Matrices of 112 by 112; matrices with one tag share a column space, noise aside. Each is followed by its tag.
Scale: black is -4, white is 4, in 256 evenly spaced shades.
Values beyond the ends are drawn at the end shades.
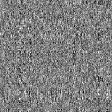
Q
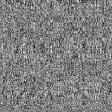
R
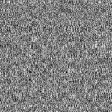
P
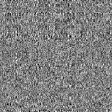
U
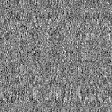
Q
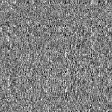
P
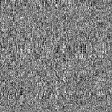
R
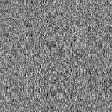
P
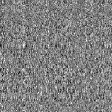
P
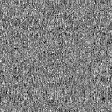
Q
